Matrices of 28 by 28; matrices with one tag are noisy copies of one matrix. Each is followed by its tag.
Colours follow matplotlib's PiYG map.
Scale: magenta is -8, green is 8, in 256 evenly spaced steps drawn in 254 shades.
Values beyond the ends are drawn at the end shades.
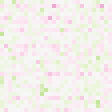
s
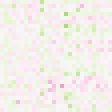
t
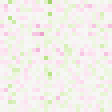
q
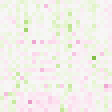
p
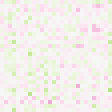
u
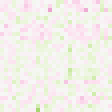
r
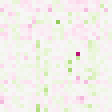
r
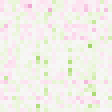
r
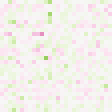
q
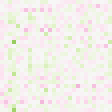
u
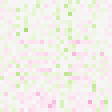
p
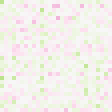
s
